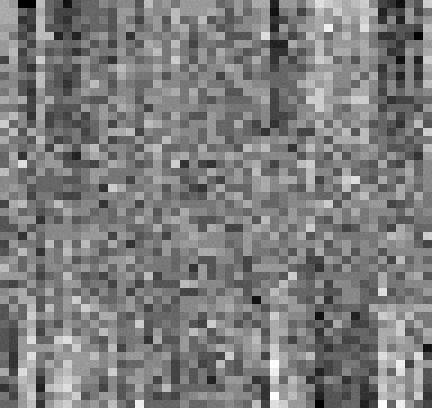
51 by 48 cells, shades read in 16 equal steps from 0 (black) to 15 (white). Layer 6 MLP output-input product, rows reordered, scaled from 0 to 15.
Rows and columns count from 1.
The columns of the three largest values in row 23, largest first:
40, 39, 35
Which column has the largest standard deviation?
31
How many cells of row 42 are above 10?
4
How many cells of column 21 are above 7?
25
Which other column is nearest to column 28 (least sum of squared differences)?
34
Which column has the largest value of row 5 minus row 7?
6
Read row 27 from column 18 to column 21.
5 8 6 10
